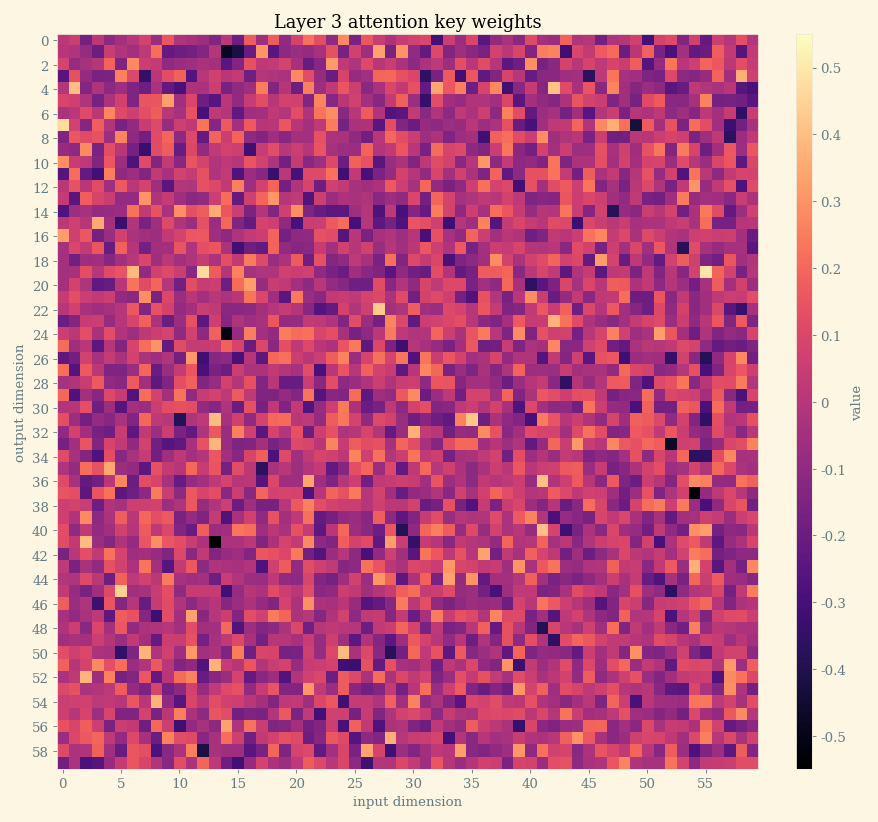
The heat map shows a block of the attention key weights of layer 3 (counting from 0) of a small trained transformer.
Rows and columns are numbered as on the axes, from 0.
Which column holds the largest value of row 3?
58
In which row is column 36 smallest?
8
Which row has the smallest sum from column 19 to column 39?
56
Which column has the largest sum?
11
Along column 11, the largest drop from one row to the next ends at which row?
51
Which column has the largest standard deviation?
55
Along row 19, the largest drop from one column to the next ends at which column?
7
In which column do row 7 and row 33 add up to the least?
40
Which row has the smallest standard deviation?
49
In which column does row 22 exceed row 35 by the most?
27
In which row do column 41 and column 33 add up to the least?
48
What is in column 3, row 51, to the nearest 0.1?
0.3
